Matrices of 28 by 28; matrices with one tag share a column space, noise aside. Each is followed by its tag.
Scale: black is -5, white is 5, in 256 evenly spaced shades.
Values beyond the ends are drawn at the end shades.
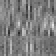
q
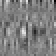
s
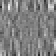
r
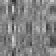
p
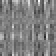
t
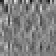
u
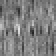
q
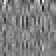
u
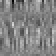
s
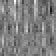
p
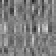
p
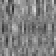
p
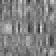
p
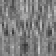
q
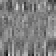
r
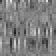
s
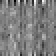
t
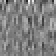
u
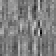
q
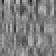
p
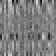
t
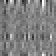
t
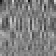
u
